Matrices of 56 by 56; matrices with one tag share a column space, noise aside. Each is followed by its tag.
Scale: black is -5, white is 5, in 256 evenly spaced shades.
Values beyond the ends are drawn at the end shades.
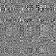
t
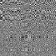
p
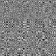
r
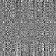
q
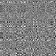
r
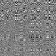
p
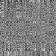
q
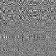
p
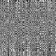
q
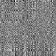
q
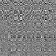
p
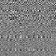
p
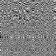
p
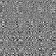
r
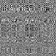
t
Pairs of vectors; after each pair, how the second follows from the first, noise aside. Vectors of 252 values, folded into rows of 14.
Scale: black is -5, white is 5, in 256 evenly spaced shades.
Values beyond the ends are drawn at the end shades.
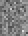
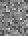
shuffled.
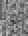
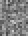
negated.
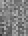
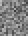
shuffled.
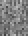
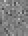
partly zeroed.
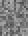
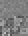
partly zeroed.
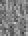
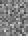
shuffled.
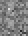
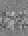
partly zeroed.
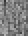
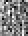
reversed, negated, scaled up.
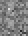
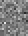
shuffled.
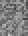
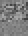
partly zeroed.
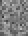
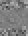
reversed, negated, partly zeroed.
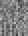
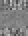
reversed, negated, partly zeroed.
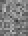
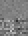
partly zeroed.
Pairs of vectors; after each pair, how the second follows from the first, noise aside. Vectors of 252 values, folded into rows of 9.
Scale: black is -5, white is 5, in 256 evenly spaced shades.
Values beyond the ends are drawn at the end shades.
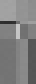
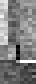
reversed, negated, scaled up.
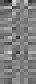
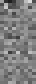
sign-scrambled.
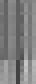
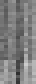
copied.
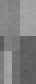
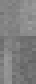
shrunk.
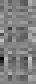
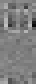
reversed, partly zeroed.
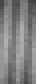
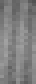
shrunk.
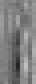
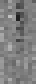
reversed, partly zeroed.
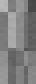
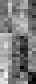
reversed, negated, scaled up.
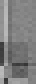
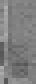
shrunk.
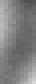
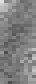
reversed, partly zeroed.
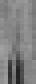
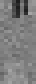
reversed, partly zeroed.
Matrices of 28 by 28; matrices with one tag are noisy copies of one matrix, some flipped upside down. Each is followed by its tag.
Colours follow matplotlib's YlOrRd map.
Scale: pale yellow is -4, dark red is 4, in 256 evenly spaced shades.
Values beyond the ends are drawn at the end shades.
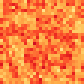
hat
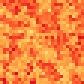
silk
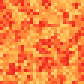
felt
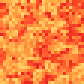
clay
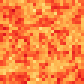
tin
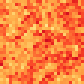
clay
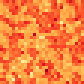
silk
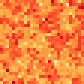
silk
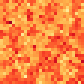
silk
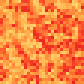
clay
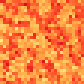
silk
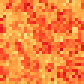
clay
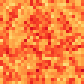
hat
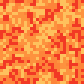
silk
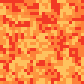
silk
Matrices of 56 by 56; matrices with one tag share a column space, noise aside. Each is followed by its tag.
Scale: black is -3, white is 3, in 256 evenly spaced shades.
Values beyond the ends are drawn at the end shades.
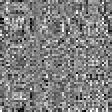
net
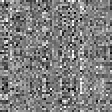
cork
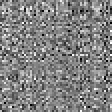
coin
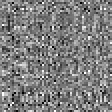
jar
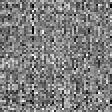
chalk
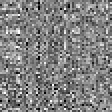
chalk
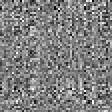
cork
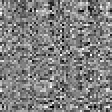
coin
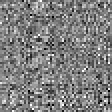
chalk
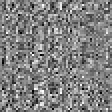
chalk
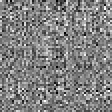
cork
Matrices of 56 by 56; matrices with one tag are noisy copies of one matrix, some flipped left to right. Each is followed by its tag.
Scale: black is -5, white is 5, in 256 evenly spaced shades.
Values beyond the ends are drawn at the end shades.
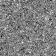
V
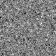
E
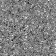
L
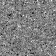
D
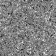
V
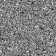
D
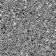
E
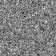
D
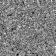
D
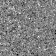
D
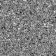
E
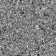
D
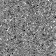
L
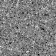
D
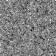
L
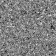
E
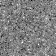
V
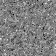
L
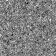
L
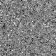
E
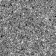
V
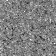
L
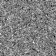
V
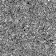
L
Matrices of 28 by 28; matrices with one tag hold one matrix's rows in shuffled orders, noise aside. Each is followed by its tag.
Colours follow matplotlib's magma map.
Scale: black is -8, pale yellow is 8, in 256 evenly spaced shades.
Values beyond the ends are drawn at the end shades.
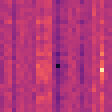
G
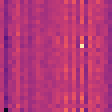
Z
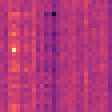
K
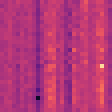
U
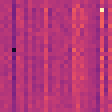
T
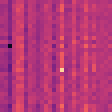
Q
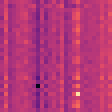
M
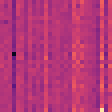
T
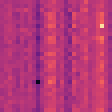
U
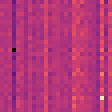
T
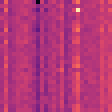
M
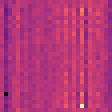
Z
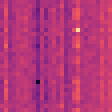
M
